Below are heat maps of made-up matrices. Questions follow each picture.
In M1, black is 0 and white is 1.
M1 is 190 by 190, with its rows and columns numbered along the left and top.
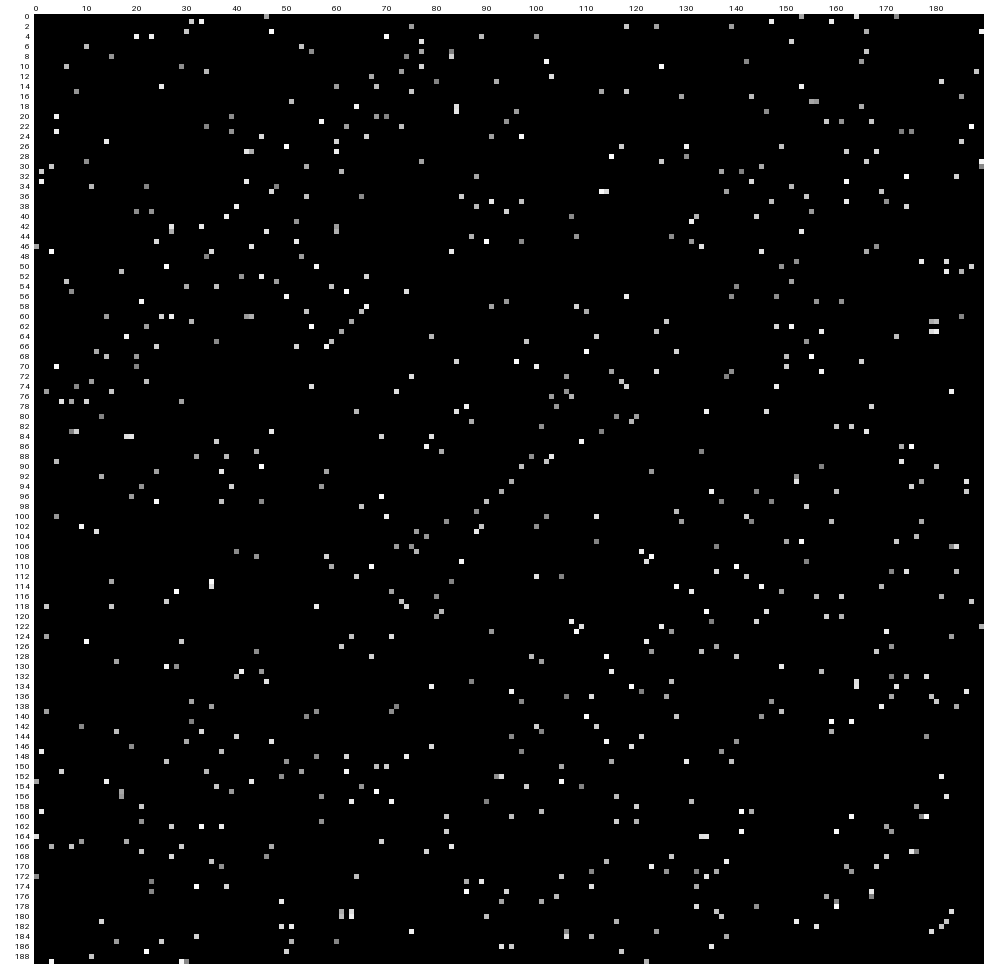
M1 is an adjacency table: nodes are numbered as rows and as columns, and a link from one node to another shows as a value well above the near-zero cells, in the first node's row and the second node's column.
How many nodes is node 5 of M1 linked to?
2
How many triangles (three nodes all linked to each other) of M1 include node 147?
2
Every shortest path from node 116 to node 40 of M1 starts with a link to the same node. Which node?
node 181
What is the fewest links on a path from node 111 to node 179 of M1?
2
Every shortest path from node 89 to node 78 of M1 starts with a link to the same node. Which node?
node 173
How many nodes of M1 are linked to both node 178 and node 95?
2
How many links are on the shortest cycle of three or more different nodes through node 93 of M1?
3
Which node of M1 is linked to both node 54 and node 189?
node 30
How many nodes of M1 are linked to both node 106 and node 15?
1
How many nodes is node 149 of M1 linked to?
5
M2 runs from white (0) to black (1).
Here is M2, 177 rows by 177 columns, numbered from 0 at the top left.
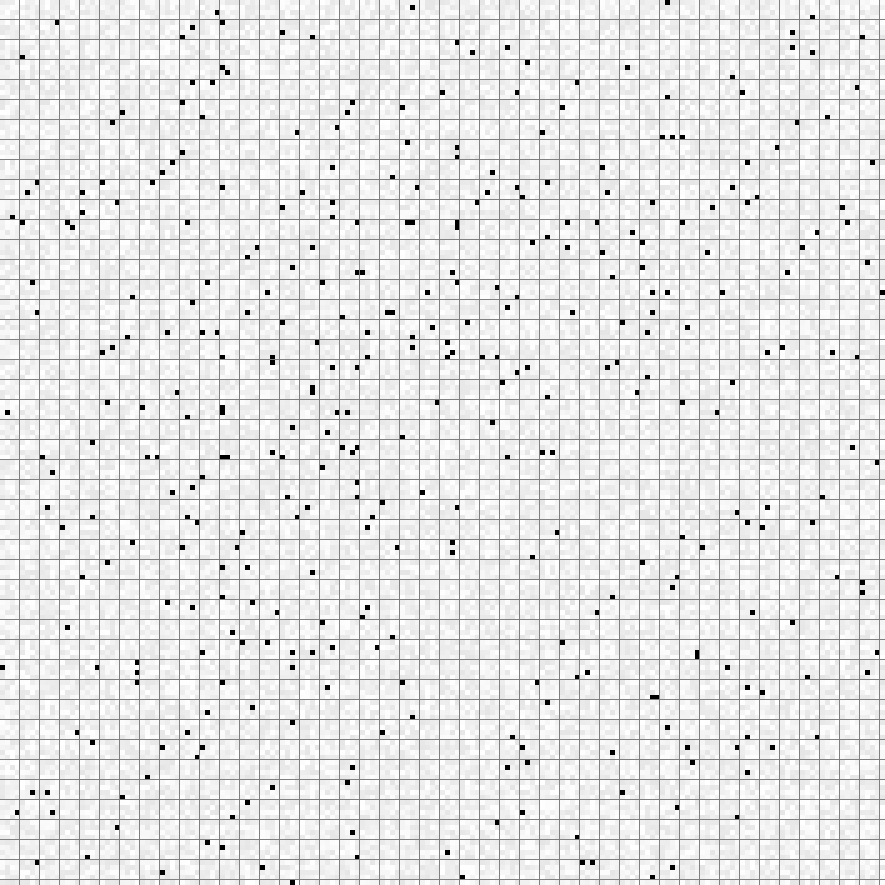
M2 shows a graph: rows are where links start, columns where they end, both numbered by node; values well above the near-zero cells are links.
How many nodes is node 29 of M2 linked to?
2
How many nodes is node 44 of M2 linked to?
11
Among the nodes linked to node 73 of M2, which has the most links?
node 71
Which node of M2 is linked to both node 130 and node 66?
node 40
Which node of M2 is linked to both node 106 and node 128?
node 48
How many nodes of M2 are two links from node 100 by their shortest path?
1
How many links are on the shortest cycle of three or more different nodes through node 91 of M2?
6
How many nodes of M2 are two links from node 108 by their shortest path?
4
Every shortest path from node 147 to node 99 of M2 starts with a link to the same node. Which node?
node 149
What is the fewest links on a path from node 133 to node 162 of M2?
6
